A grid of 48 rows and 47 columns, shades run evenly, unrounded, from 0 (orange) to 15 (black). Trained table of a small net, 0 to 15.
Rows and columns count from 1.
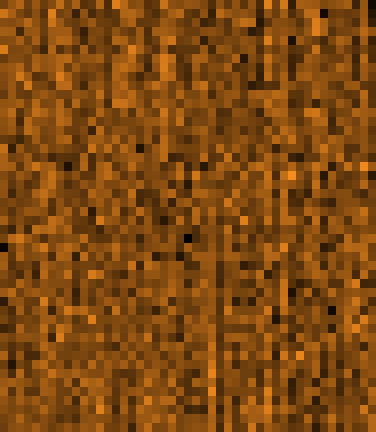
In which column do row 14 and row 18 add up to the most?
38
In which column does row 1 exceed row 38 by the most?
47
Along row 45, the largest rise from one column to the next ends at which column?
35
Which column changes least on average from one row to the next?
27
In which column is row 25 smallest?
31
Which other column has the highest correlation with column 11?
29
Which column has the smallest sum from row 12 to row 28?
36
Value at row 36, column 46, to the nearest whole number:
2
